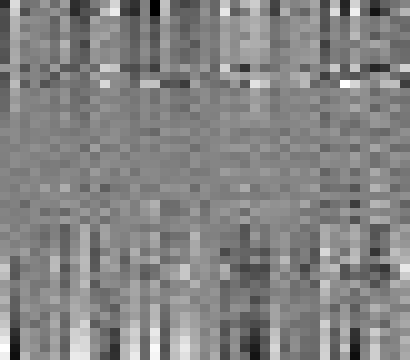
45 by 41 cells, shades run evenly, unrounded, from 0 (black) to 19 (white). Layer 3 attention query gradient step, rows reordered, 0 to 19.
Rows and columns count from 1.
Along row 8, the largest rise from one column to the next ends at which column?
2
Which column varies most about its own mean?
16
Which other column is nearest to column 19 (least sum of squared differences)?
1
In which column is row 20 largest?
36
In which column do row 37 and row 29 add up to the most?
33
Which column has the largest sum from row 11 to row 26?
26
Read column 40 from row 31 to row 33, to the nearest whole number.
12 14 13
